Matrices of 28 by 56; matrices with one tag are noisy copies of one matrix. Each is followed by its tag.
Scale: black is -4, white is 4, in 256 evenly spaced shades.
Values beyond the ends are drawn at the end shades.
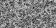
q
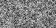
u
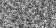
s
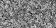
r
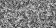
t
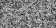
t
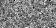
q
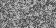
q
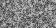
q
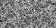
q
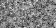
q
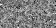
t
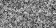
t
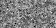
q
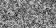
r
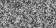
t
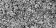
r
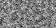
s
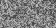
r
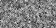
t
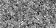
r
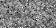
u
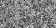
q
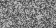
u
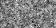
q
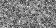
u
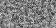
s
